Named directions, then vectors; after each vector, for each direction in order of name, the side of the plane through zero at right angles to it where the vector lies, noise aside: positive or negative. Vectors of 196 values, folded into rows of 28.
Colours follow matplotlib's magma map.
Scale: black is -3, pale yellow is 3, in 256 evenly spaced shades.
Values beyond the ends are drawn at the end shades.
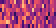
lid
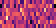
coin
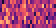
positive, positive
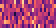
negative, positive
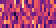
negative, positive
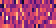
positive, negative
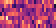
positive, negative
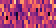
negative, positive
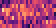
positive, positive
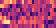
negative, positive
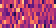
negative, positive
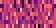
positive, negative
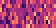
negative, negative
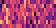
positive, positive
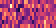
positive, negative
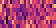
negative, negative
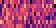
positive, positive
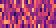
negative, positive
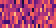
positive, negative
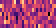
negative, positive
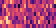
positive, positive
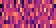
positive, negative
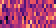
negative, negative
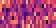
negative, negative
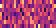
negative, positive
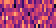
positive, negative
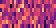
negative, positive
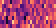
negative, negative
